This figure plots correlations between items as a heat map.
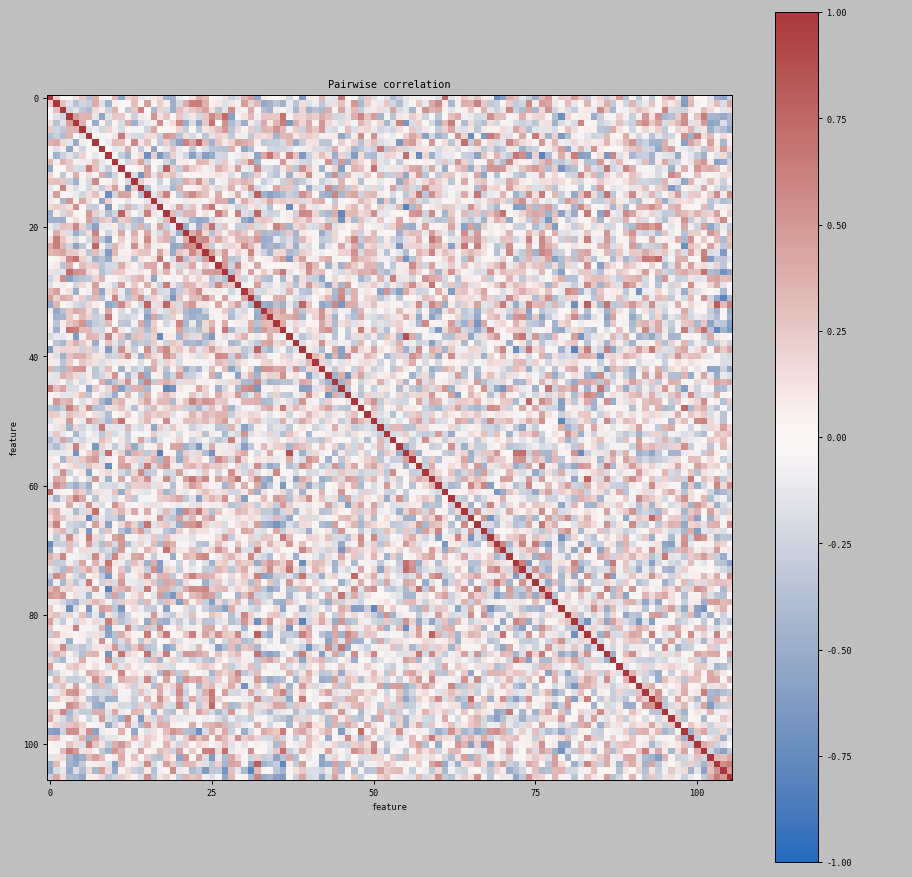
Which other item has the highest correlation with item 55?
37
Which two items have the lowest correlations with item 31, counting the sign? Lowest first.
104, 19
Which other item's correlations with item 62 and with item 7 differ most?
23
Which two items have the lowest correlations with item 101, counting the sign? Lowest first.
79, 104
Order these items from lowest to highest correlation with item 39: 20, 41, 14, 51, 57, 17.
41, 14, 51, 20, 17, 57
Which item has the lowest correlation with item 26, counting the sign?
85
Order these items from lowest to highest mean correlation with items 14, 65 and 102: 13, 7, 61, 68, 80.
68, 61, 80, 7, 13
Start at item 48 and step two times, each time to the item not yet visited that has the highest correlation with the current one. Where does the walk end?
36
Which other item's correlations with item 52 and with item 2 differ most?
71
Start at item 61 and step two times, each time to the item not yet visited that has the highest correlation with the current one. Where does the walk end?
45
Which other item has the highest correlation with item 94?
25
